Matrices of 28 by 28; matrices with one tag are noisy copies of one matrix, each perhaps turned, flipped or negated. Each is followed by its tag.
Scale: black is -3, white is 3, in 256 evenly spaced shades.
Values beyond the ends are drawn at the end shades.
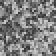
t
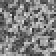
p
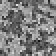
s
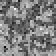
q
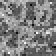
q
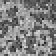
q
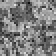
s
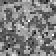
t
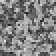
t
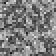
p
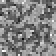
p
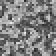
t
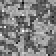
s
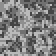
q
